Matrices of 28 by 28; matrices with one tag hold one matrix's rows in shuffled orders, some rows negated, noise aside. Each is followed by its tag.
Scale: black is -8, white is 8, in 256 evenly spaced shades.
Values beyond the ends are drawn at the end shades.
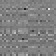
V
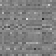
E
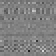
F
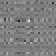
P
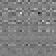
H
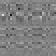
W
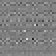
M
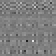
M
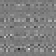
P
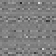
H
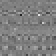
H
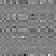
V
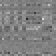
E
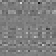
H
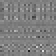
F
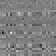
W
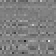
V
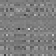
P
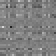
W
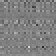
F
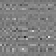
V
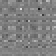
H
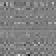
P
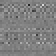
F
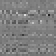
V
